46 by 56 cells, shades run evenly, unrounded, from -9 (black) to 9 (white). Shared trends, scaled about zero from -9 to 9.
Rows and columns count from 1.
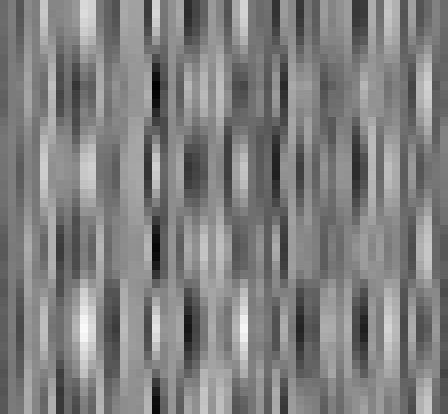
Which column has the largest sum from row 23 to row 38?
11
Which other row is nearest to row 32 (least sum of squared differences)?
42
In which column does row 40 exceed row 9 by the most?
20
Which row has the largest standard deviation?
37
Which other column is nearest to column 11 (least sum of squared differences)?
49
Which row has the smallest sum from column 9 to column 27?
10
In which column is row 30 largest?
54
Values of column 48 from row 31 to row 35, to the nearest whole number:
1 1 1 0 0
